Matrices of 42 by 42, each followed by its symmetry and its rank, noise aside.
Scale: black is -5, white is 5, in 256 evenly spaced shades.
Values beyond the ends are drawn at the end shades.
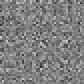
antisymmetric, rank six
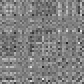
symmetric, rank three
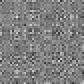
symmetric, rank four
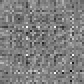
symmetric, rank four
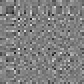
symmetric, rank three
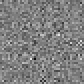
antisymmetric, rank six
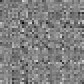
symmetric, rank four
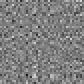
no symmetry, rank four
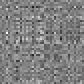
no symmetry, rank four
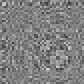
symmetric, rank four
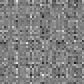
no symmetry, rank four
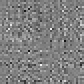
antisymmetric, rank six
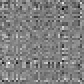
antisymmetric, rank four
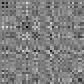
symmetric, rank three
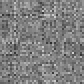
antisymmetric, rank six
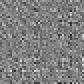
antisymmetric, rank six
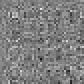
no symmetry, rank six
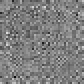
symmetric, rank six
